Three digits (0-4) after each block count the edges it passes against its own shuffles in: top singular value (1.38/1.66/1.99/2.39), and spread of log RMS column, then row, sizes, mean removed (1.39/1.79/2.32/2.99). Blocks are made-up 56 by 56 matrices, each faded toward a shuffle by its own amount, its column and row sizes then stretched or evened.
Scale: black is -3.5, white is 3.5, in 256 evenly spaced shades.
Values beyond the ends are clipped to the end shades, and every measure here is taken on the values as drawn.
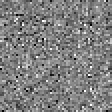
0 1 2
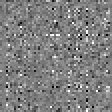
1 3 2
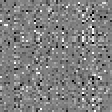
3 3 0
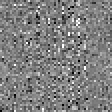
2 3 0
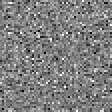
2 0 1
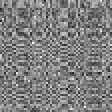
4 1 1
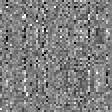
3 4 0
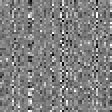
4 4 0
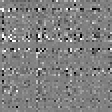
3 3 4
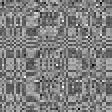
4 0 0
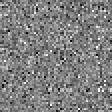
1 0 0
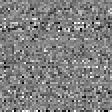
0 0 4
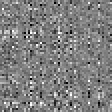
3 4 2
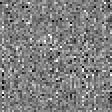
2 2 1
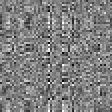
4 3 2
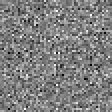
0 1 1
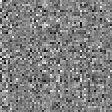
3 2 2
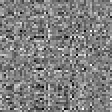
3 2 3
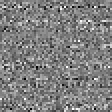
1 0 3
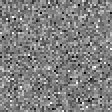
2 0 0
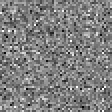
2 0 1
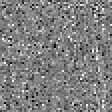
1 1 0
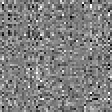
3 3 1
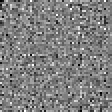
0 2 3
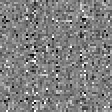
1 3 2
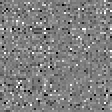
2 1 2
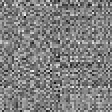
4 2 2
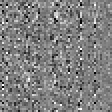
2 4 1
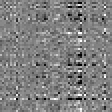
4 3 3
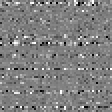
2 1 4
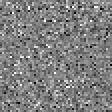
1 0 2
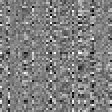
4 4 2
